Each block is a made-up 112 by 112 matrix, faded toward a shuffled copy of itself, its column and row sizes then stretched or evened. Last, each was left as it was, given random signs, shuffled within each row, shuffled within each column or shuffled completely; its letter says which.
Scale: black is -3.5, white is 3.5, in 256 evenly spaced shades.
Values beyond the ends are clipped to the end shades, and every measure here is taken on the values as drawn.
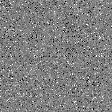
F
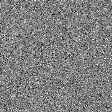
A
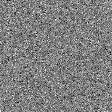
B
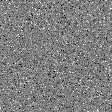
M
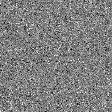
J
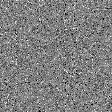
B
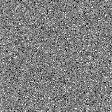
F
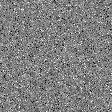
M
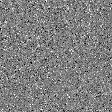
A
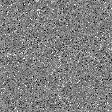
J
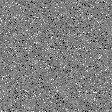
A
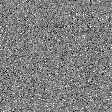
A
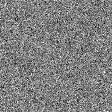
B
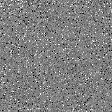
F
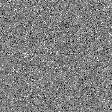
J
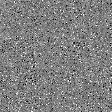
J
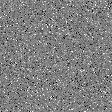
M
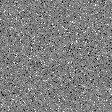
M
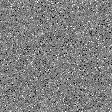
M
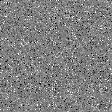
F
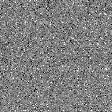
F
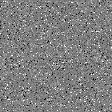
F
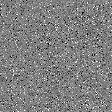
F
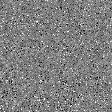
F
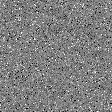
M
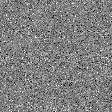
A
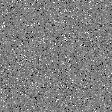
J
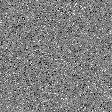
M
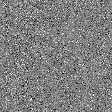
B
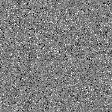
J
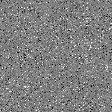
F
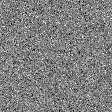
M
